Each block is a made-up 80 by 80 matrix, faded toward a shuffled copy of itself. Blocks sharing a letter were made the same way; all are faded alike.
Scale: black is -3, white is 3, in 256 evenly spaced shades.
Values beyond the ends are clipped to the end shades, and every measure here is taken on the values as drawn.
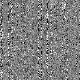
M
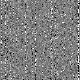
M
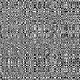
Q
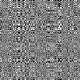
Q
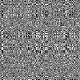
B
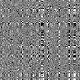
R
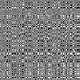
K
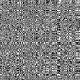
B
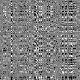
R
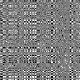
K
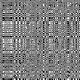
K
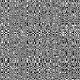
R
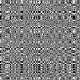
K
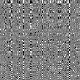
R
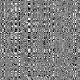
R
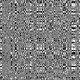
R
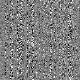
M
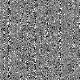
M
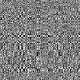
B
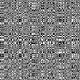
Q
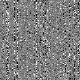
M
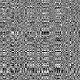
Q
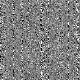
M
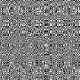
Q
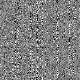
M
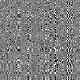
R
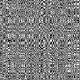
Q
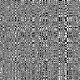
R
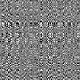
Q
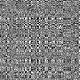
B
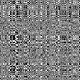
Q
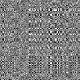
B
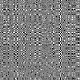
K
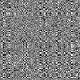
B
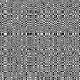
K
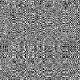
B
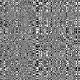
R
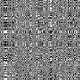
R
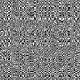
B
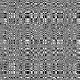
K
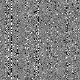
M
